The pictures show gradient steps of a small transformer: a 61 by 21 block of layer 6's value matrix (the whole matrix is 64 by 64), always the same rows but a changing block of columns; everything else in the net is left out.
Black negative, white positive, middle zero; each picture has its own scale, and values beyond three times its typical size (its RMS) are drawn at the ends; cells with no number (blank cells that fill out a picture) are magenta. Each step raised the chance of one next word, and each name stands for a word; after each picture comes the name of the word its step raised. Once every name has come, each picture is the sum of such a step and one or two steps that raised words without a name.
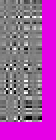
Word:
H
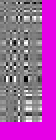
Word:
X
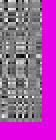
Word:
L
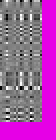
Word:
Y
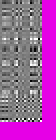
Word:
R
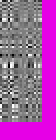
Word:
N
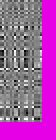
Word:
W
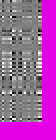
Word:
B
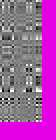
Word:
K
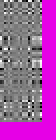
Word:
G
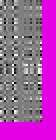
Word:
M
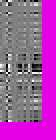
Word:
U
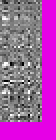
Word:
N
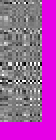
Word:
X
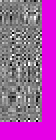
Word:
R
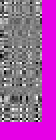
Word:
B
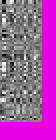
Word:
B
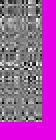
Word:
H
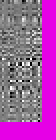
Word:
R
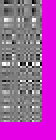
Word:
X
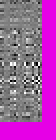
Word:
N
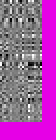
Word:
N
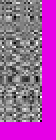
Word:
X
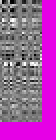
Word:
M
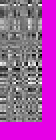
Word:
K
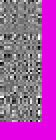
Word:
U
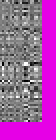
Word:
R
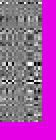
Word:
X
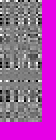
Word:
G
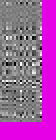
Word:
M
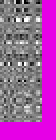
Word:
X
